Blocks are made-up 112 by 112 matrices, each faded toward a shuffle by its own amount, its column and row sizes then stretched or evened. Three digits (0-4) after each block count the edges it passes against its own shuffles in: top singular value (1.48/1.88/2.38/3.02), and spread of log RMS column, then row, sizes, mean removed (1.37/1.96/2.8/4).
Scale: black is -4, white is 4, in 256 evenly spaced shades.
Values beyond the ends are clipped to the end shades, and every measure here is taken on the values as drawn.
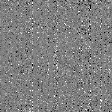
1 3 1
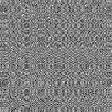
4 0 1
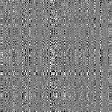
4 4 3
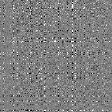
3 3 3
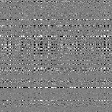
4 2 4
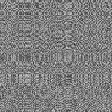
4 0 2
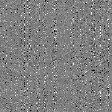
2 3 1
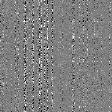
1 4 1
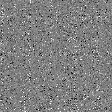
1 2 1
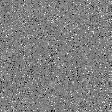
2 1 0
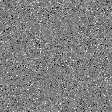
1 0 1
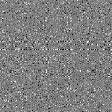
3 1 2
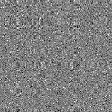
3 1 0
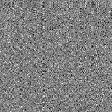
3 1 0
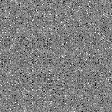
2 1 0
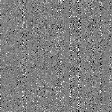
2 3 0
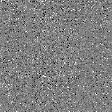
1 2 2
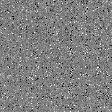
1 2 1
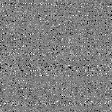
0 2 3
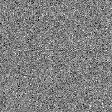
2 1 0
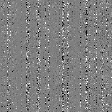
2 4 1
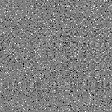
3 0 1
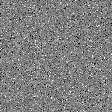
0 0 0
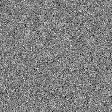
0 0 1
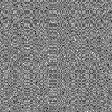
4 0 1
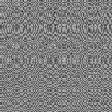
4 2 2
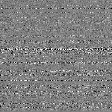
1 0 4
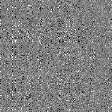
2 3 2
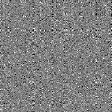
3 2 1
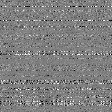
3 0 4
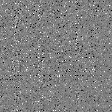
0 2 2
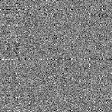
2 2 2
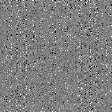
2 3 1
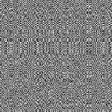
4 3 2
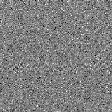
3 0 1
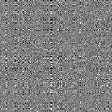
4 3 3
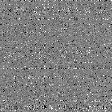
2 1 3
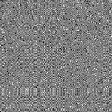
4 2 0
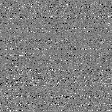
1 1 3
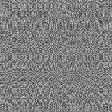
4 1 1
